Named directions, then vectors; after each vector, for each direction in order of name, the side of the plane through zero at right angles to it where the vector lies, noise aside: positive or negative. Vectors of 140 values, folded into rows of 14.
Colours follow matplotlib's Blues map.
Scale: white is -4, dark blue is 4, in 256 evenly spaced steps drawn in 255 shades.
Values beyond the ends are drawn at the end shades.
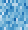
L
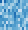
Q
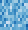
negative, positive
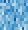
positive, positive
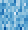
negative, negative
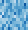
positive, negative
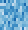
positive, positive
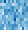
positive, positive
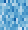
positive, positive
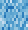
positive, negative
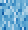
negative, negative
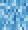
positive, positive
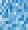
positive, negative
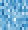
negative, negative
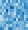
positive, negative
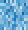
positive, positive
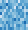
positive, negative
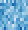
negative, negative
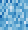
negative, positive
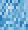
negative, positive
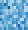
negative, negative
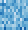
negative, negative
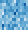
positive, positive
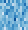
positive, positive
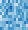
positive, negative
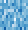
negative, negative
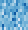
positive, positive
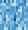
positive, positive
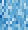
negative, positive
